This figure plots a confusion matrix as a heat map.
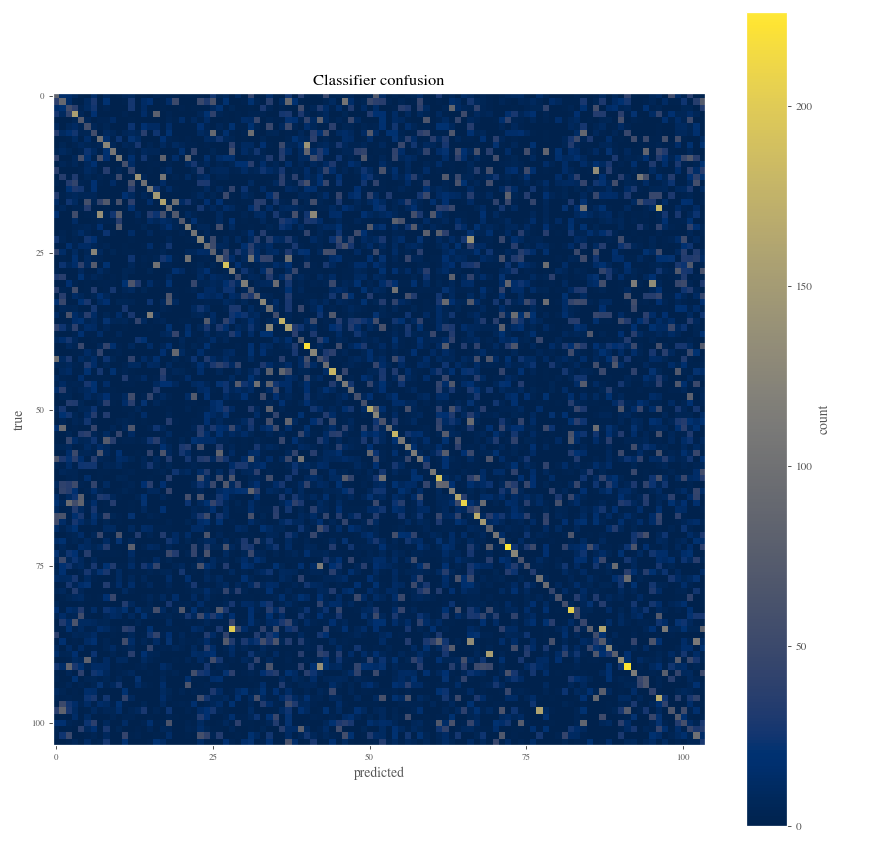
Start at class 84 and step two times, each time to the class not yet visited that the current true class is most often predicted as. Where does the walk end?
16
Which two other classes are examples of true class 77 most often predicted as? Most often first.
91, 64
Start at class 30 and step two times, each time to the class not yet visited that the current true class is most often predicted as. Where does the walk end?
87
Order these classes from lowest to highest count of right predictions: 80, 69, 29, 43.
29, 80, 69, 43
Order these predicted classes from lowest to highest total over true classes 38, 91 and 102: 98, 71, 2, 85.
98, 85, 71, 2
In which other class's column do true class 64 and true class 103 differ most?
4
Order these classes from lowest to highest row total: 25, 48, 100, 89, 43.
48, 43, 89, 100, 25
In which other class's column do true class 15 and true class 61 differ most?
52
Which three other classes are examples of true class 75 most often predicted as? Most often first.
42, 89, 23
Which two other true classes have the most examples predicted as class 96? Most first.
18, 83
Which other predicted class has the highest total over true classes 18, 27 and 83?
96
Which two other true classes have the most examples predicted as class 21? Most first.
26, 10
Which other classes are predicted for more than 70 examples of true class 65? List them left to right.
2, 4, 68
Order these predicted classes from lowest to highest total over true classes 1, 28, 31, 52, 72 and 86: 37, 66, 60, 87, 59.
60, 59, 87, 66, 37
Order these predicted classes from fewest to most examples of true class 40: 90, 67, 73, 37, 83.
37, 90, 67, 83, 73
